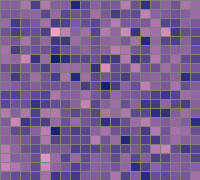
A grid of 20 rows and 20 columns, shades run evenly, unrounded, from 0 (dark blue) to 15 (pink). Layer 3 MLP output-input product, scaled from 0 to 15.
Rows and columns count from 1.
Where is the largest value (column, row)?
6, 4
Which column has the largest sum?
1
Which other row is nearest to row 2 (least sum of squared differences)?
10
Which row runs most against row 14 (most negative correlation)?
20
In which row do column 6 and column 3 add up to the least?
15
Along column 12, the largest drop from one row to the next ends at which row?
7
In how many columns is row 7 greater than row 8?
8
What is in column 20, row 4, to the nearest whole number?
5
